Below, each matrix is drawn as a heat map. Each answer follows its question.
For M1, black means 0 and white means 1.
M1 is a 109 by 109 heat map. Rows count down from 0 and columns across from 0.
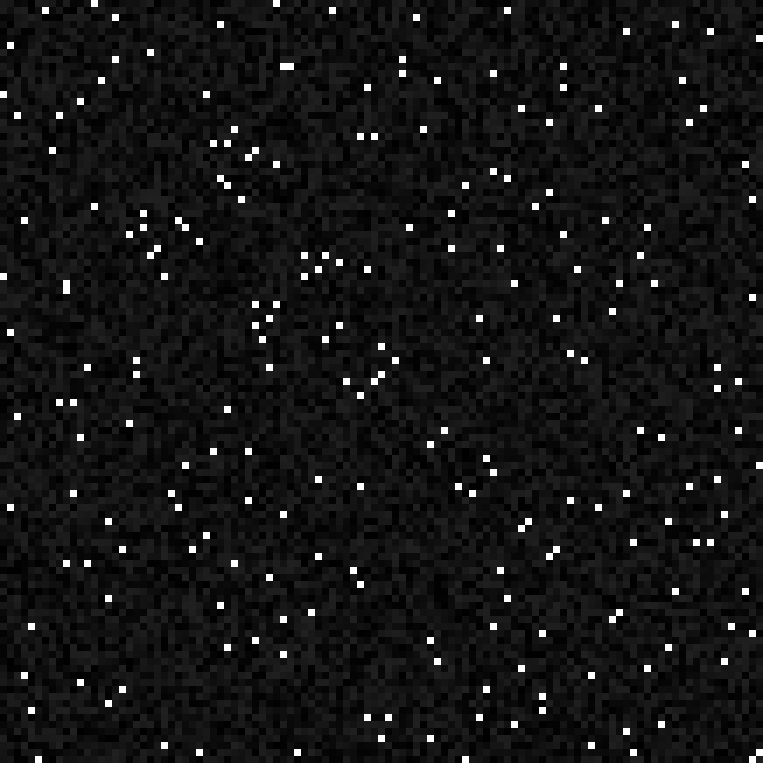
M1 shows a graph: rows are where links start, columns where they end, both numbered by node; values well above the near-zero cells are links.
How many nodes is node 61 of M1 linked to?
3
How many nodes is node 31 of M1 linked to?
3
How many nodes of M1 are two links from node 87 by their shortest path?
1
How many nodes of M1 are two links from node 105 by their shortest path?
4
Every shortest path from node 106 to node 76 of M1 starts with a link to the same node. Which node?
node 23
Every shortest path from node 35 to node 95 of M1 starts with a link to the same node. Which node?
node 64
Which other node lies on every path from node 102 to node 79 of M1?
node 45
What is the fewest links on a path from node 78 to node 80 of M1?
6
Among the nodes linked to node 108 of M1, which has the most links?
node 107
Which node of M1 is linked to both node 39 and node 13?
node 0
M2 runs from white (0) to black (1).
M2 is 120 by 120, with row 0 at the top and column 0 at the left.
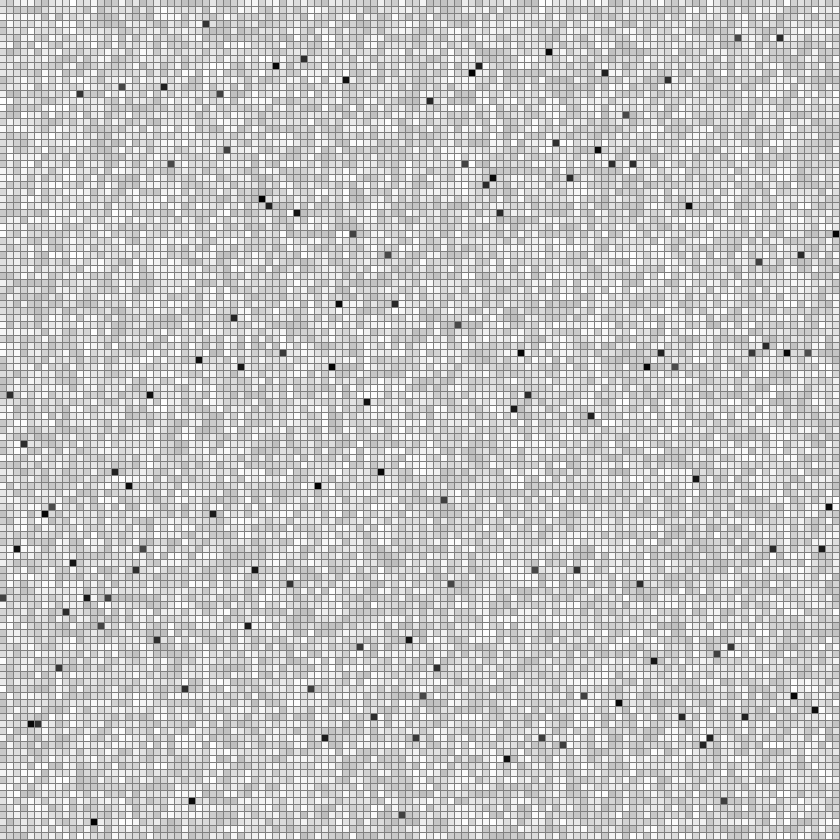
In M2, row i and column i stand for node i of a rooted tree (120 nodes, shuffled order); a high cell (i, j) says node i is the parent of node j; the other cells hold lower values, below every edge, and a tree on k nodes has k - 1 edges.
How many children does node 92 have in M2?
2
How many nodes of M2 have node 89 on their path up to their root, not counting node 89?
3
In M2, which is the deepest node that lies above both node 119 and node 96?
52
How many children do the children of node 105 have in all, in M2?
3
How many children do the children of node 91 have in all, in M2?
1
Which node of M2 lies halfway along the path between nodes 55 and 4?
114
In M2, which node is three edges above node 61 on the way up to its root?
16
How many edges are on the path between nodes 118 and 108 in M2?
2
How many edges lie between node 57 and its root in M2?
9
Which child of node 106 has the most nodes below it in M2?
80
